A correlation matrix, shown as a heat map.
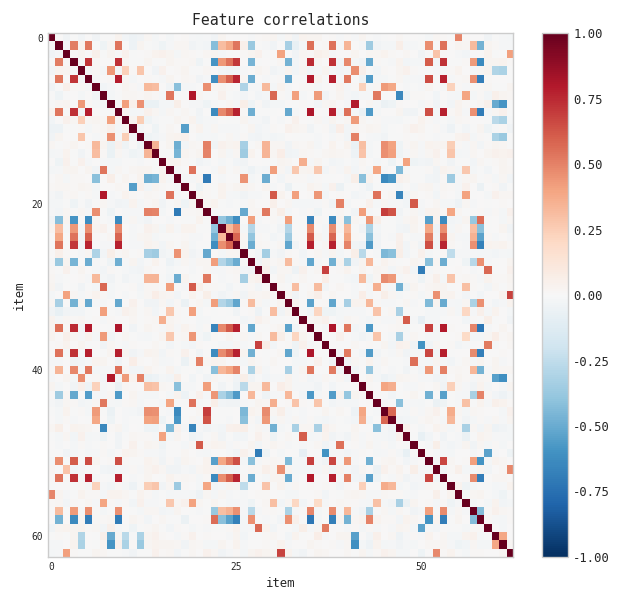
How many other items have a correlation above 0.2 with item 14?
8
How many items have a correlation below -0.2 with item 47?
8
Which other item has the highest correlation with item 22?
58
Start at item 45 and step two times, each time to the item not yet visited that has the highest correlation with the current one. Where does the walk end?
46
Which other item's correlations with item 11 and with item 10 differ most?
18
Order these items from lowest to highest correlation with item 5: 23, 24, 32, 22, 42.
22, 32, 42, 23, 24
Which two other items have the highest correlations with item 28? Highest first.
37, 59
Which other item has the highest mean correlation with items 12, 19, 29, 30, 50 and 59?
7
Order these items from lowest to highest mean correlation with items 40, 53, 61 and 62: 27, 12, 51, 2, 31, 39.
27, 12, 39, 2, 31, 51
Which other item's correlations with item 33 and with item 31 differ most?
62
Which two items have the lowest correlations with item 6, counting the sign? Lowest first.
17, 26
